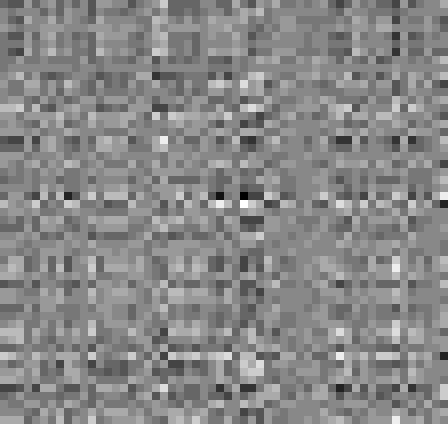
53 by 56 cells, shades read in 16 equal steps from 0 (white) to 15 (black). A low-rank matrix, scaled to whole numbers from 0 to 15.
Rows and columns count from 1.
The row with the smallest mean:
45
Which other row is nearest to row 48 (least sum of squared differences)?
35
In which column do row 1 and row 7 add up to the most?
50
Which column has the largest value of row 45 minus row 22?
56
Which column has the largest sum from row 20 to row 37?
31
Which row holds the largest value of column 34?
26
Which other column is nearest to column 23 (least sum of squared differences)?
8
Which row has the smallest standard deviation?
9
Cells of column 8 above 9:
1
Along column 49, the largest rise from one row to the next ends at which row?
46
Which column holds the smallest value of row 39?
21
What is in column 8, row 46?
11
